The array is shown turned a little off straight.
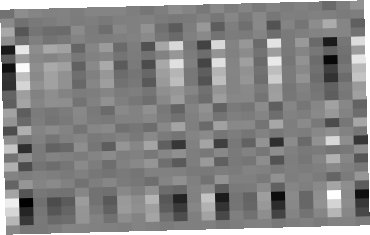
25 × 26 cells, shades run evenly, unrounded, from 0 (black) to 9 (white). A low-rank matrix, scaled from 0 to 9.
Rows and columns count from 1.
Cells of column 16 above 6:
4
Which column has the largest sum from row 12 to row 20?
24
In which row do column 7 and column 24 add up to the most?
22
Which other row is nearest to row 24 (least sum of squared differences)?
18
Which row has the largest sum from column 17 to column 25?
21
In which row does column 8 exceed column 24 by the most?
7
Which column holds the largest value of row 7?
2
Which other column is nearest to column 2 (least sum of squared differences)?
20
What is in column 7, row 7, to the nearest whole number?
5
